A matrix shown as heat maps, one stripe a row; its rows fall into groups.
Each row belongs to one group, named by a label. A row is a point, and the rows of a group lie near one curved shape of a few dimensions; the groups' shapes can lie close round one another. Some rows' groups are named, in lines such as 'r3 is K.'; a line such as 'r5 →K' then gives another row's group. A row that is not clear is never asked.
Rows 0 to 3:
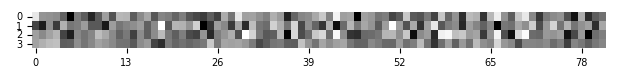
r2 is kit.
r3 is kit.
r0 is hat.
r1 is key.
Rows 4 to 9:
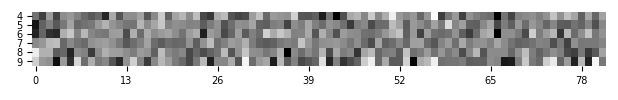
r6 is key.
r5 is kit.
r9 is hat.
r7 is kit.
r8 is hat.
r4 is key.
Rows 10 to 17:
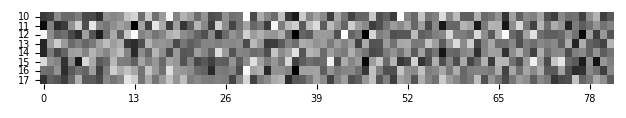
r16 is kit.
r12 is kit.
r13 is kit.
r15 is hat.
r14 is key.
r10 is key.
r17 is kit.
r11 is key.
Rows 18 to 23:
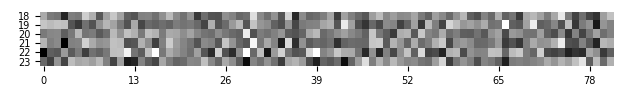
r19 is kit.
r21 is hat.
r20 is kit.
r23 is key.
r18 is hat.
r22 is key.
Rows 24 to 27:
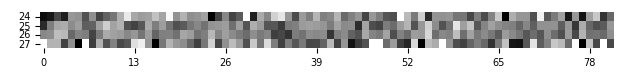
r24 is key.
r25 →kit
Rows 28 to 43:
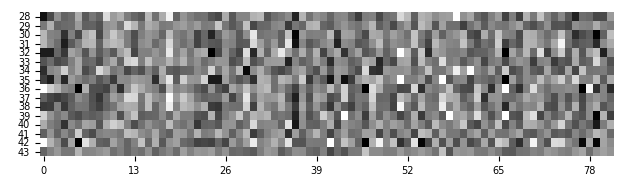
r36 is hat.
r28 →kit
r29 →kit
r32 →key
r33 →kit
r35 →key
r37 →kit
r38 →key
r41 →kit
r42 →hat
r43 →key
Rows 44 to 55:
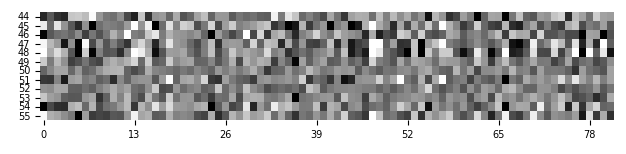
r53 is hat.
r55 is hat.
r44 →key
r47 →hat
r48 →hat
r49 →hat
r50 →kit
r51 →key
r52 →kit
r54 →key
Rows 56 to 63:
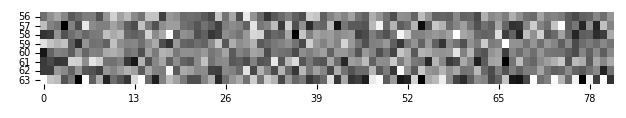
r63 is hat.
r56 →kit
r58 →kit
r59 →kit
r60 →kit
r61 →key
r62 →key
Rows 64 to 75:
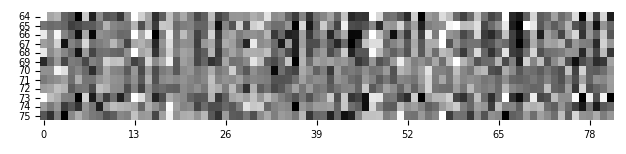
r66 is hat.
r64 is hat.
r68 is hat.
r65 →kit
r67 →hat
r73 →hat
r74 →kit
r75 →key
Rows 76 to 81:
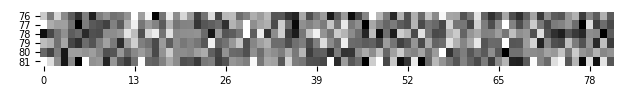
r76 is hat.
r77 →hat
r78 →key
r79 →kit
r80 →key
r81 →hat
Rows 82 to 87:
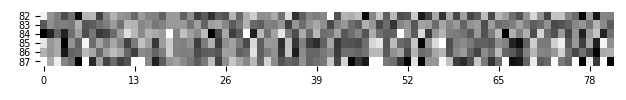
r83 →kit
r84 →key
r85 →hat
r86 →hat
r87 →hat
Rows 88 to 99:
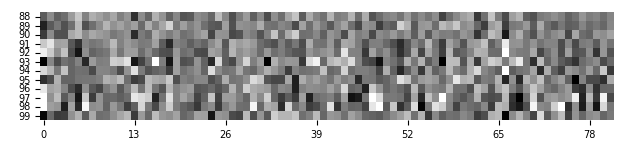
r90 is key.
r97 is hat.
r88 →key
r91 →kit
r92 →kit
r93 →key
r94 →kit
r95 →kit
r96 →hat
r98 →hat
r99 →key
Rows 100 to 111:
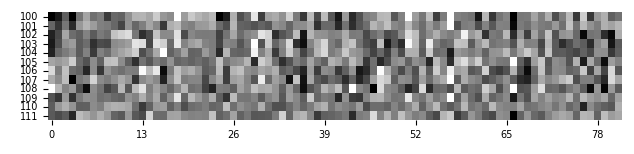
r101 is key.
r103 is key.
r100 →key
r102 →kit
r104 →key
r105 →kit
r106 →hat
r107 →hat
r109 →key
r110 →kit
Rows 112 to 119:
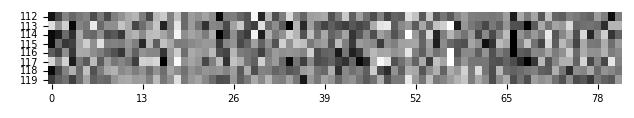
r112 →key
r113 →hat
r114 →key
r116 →key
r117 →hat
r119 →kit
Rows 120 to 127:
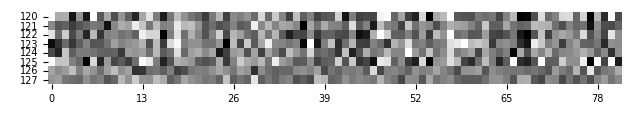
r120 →hat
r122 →hat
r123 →kit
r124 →key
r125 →hat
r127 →kit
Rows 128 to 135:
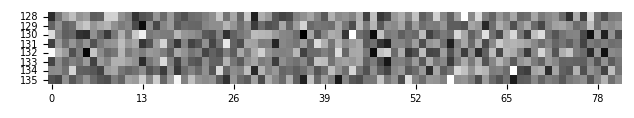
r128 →kit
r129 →key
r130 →kit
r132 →hat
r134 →kit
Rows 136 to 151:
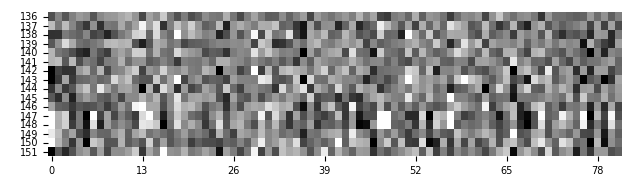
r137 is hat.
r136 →key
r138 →key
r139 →kit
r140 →kit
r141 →kit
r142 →key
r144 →key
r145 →key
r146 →kit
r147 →hat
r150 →hat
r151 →key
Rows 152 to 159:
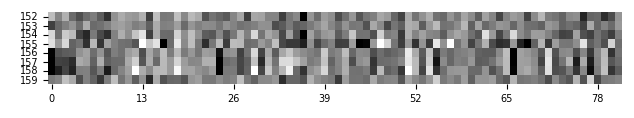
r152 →hat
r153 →kit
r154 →hat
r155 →hat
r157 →key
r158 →key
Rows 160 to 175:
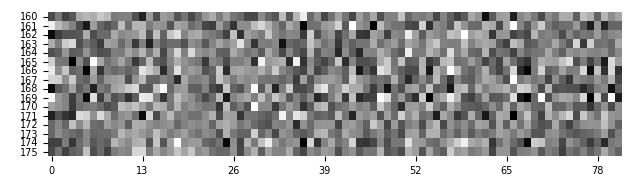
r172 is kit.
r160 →key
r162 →kit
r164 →key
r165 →hat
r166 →hat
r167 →kit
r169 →hat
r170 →kit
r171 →key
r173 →kit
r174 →kit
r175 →kit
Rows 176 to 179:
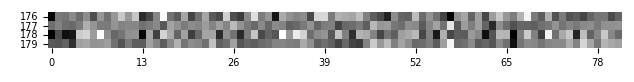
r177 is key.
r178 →key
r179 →key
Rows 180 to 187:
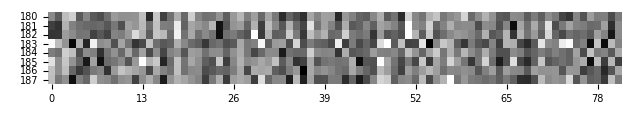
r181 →key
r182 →key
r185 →hat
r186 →hat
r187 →hat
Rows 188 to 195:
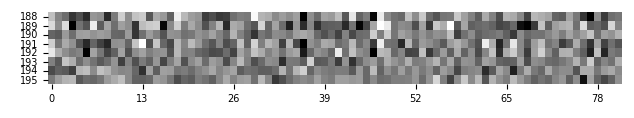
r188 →kit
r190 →key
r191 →hat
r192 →hat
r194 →key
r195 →kit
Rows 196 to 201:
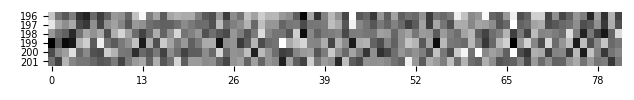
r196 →kit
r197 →kit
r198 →hat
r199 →key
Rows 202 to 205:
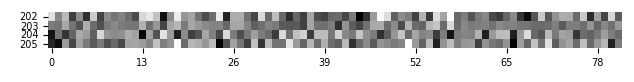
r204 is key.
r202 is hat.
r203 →key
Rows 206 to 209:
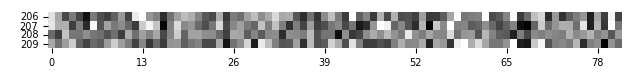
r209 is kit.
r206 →kit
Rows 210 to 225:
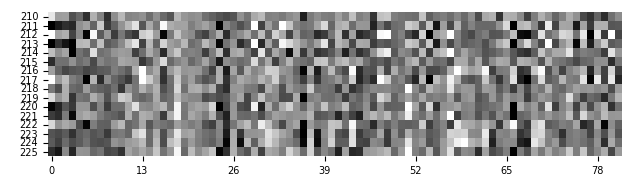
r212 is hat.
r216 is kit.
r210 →hat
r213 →key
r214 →hat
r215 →key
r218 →key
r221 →key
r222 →kit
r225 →key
